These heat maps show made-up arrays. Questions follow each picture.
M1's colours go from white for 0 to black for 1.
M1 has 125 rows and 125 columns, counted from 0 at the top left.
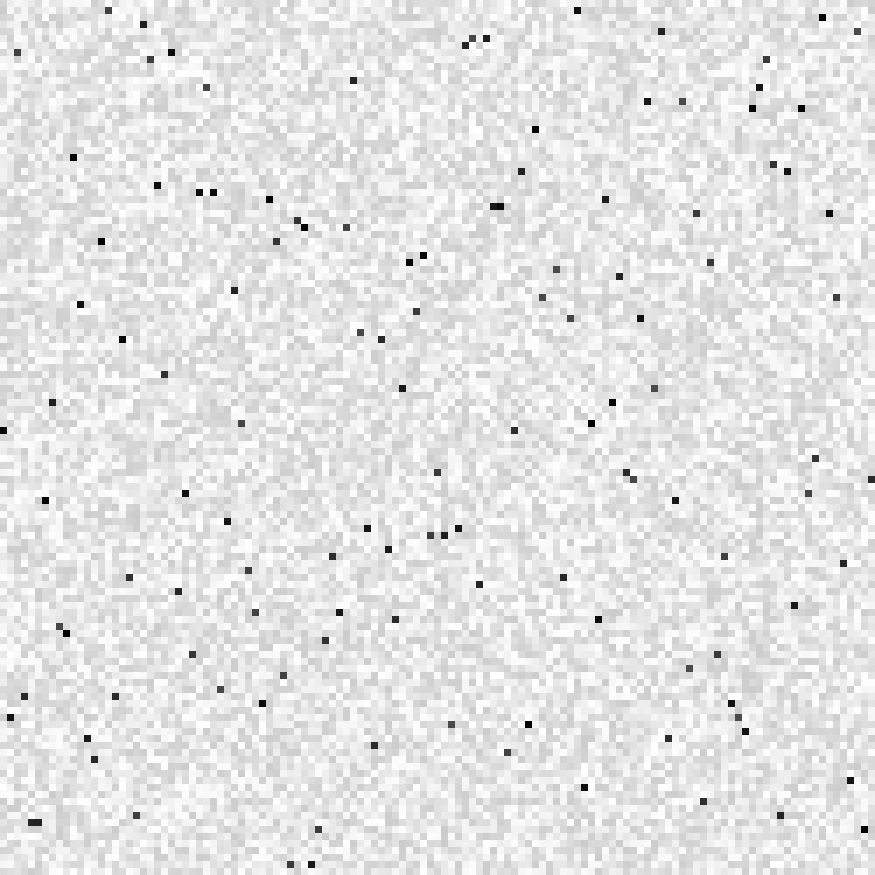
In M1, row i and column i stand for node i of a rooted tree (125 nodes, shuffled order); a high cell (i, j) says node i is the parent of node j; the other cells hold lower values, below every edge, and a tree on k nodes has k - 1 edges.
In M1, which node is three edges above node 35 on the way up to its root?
118
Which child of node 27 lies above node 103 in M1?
28
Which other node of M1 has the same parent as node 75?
64
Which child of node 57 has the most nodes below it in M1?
7
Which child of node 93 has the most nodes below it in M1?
102
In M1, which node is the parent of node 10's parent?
26
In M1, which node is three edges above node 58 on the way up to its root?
114
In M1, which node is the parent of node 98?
95
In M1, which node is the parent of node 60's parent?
87
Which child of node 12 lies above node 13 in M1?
108
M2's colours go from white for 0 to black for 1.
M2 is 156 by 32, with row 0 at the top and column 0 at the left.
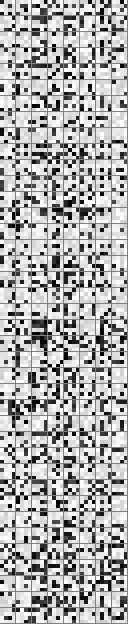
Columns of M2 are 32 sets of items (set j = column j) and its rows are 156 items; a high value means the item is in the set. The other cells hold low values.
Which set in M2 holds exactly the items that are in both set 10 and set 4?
15
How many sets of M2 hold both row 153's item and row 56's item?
2
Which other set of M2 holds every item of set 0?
13
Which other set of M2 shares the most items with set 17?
3
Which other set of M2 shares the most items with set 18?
8
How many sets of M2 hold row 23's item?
10
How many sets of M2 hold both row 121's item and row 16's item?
6
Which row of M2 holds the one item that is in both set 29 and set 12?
100
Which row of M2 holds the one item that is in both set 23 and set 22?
114
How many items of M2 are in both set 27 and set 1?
2
